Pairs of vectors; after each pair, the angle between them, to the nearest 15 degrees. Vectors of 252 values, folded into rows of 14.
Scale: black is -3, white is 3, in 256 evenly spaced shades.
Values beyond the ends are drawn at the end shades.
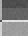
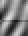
105 degrees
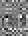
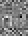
150 degrees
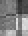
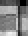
45 degrees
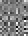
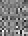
135 degrees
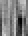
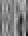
45 degrees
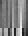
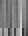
15 degrees
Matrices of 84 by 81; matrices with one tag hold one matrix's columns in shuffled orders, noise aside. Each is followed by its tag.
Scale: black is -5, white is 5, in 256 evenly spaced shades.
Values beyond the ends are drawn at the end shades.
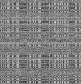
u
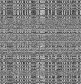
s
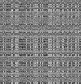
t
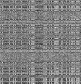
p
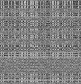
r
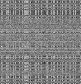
s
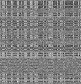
r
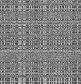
p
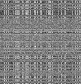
s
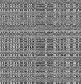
t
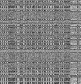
p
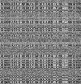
u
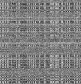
u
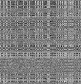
r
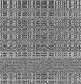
r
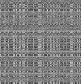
t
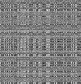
t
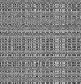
t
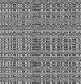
t
